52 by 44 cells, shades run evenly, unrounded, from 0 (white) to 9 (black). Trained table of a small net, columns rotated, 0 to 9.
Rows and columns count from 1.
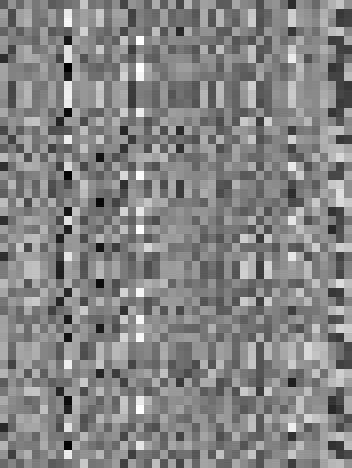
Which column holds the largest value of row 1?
37
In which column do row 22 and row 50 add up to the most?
9
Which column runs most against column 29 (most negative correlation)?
11
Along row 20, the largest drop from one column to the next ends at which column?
10
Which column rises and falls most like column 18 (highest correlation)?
33
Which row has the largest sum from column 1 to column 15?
36
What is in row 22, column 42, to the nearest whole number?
4
